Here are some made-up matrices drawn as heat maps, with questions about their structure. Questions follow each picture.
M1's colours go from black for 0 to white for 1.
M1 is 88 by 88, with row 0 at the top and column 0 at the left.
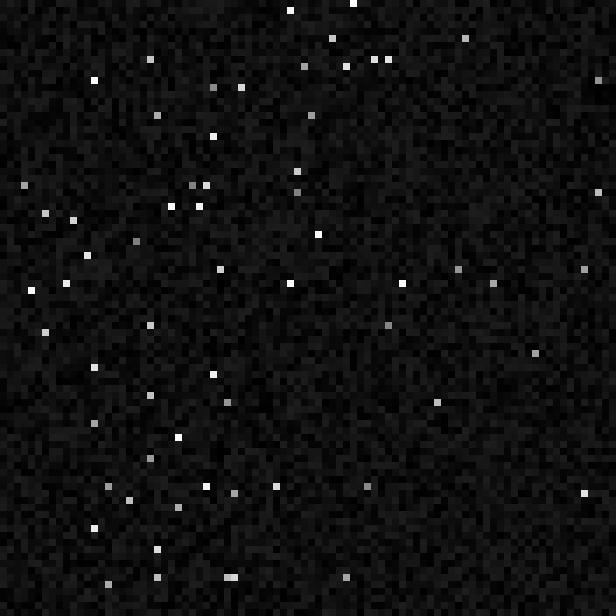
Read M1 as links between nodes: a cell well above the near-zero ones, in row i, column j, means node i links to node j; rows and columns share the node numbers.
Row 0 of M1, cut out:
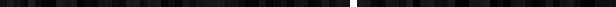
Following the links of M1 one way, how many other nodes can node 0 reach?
2
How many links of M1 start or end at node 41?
3
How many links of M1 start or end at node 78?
1
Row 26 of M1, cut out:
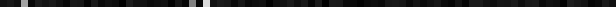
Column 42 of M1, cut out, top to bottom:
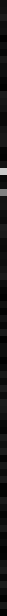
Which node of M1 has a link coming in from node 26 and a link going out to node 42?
node 27
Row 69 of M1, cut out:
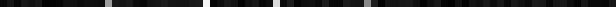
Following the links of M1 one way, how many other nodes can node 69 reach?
8
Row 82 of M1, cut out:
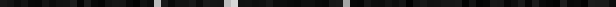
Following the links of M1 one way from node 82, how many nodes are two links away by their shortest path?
1
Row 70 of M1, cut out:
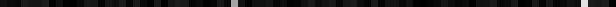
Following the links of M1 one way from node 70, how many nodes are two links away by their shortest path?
2
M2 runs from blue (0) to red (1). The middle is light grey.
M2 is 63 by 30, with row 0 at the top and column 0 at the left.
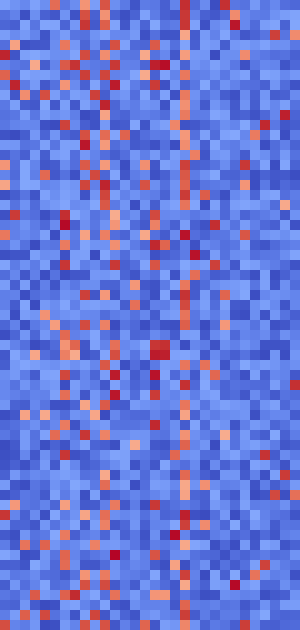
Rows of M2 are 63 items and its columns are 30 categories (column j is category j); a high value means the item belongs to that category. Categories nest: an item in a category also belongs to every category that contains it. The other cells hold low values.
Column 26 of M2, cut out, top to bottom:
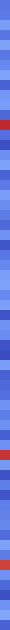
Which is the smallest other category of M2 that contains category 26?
17
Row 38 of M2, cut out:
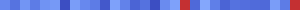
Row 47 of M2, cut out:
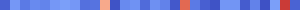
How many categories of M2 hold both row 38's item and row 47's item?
1
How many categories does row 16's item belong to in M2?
6
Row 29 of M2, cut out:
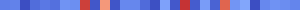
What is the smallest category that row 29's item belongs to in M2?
22
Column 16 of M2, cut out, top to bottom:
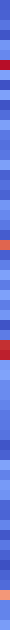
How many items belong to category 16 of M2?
5
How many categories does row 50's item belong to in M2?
4
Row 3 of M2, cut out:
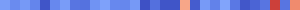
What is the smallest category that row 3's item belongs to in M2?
27
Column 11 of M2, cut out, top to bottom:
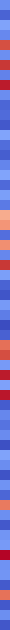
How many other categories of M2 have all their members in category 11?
5
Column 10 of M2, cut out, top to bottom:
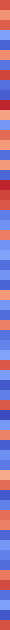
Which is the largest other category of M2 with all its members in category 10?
8
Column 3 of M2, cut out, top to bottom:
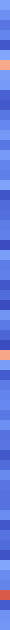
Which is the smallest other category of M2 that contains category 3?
7
